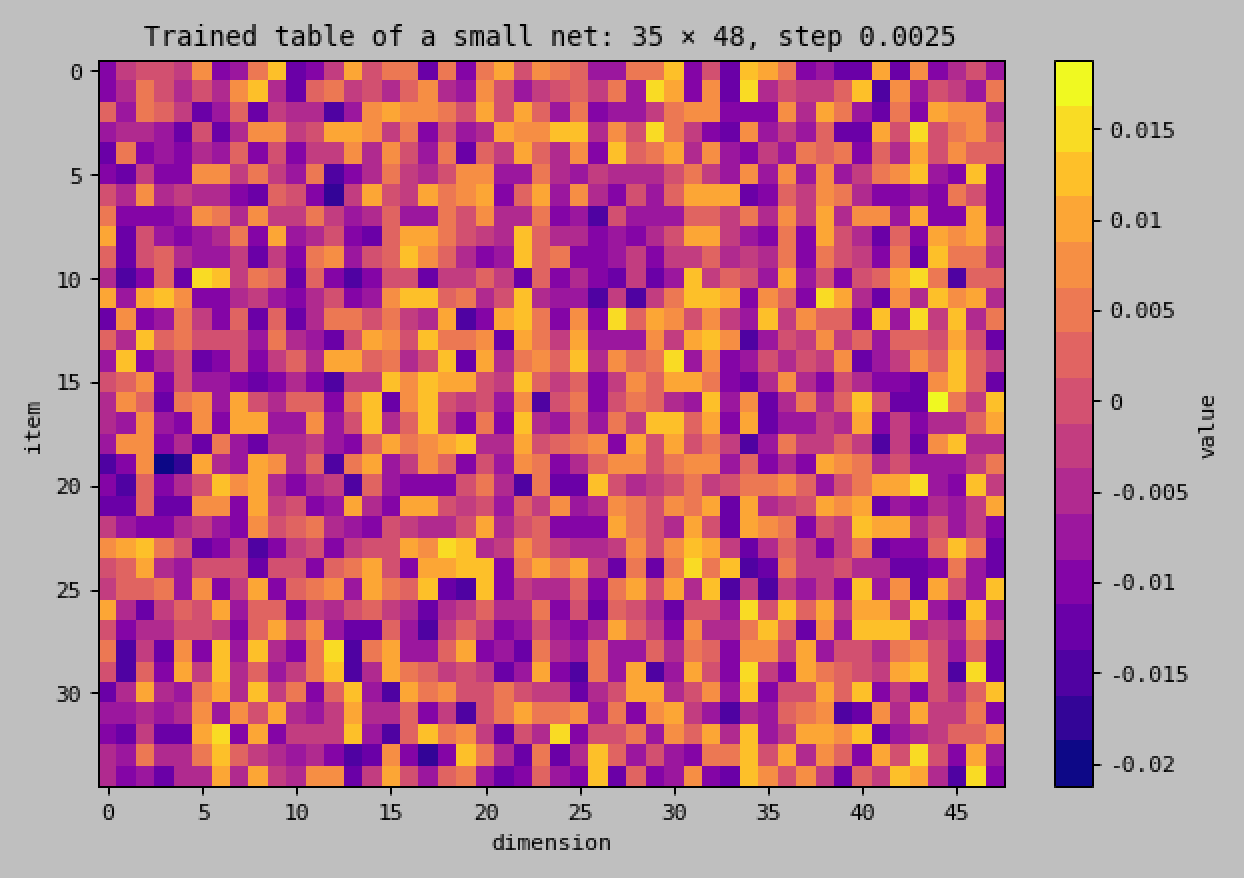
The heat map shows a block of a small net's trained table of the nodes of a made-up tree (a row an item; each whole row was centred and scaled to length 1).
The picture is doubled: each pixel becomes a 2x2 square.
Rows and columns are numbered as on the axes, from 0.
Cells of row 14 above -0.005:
31
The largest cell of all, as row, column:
16, 44
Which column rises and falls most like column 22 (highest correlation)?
45
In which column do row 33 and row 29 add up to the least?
13
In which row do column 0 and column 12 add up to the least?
19
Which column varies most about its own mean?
43
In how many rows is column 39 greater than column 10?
22
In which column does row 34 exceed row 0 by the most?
42
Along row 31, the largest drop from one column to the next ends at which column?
39
